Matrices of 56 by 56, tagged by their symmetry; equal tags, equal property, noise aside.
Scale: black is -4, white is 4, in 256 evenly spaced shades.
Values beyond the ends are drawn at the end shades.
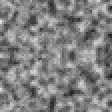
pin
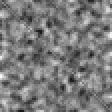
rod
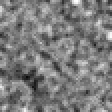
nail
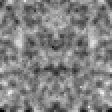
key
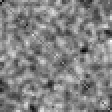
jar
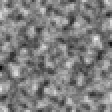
rod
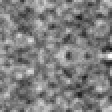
pin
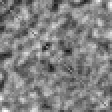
jar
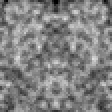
key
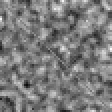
nail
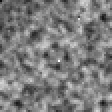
jar
